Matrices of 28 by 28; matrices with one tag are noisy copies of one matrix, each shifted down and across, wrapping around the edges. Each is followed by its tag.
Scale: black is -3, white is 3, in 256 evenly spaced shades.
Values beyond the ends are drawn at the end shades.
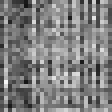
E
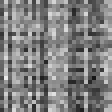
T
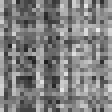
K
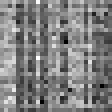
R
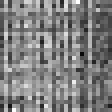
E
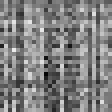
T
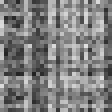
K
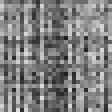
E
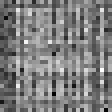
E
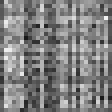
T
